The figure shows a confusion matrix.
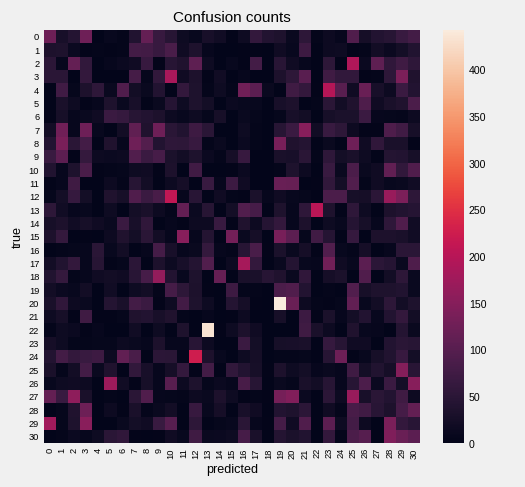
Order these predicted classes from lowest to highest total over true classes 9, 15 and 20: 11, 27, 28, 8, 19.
27, 28, 8, 11, 19
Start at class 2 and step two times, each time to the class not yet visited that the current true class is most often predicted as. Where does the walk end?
29
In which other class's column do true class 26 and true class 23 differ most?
5
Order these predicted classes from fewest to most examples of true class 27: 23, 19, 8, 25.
23, 8, 19, 25
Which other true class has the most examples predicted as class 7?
8
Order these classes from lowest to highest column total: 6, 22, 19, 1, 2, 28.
22, 6, 2, 1, 28, 19
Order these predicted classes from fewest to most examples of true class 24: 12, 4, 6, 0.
0, 4, 6, 12
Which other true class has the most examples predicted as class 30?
26
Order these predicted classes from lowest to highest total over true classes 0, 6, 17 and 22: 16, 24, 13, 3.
24, 3, 16, 13
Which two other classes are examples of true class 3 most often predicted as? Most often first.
10, 29
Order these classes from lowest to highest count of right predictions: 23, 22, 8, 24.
22, 23, 8, 24
